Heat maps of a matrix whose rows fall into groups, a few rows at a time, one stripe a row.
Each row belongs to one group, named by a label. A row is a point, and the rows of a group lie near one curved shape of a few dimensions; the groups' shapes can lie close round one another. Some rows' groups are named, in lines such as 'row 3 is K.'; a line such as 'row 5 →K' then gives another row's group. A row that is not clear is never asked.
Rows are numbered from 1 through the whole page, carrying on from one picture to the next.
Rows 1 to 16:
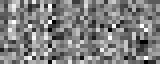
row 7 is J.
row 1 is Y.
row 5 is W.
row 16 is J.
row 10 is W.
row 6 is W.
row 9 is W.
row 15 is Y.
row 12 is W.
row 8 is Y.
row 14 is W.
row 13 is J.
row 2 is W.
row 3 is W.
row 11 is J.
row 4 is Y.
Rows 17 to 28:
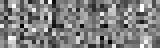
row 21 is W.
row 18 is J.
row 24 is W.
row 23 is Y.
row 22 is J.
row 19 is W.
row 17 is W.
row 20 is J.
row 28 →J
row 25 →W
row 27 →Y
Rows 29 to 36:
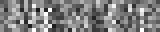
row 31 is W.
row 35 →W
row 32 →W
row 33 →W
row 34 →J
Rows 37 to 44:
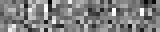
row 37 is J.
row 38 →W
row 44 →W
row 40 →J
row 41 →W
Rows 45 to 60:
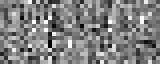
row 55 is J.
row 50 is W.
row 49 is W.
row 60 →J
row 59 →W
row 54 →Y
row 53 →W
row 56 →J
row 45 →Y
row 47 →Y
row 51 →Y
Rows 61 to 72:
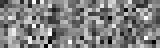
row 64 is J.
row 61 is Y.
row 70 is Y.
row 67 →Y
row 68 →W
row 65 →Y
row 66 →Y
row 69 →W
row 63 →Y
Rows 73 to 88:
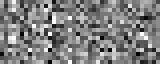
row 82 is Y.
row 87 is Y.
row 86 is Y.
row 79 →W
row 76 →W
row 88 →J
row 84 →J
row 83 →W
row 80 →J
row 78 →W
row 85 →J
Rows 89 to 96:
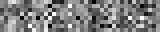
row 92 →J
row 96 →W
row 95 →J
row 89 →W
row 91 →J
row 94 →W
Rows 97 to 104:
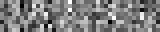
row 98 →Y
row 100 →W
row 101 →J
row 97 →J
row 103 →W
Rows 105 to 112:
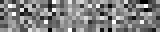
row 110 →J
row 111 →Y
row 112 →J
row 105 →J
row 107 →J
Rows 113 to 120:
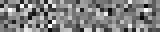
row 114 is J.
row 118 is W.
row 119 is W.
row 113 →W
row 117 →J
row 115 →Y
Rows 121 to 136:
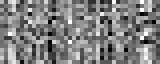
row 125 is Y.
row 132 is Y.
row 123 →J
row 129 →Y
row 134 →Y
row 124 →J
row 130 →W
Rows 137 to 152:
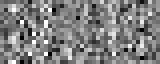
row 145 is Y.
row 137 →J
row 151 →J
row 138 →W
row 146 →J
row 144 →J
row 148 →W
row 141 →W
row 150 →J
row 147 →W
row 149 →Y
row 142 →J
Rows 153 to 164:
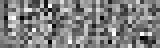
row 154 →W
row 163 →J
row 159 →W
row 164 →W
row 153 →W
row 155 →Y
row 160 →Y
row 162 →J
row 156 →W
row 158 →Y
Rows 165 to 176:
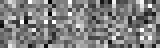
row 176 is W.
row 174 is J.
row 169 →W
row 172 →W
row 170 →J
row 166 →J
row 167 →W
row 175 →Y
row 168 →J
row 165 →J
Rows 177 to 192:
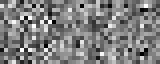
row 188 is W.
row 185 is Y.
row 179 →J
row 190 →J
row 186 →Y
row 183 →W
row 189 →J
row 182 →W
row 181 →J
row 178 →Y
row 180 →Y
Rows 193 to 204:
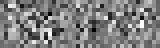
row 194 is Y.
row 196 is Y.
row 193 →Y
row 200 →W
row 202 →W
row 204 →W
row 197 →W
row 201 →W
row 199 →W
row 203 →W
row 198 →J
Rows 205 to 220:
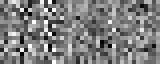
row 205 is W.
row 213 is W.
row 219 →W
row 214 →W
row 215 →Y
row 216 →J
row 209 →W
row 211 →W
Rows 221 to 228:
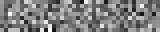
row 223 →Y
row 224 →W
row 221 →Y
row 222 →W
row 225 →W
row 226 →W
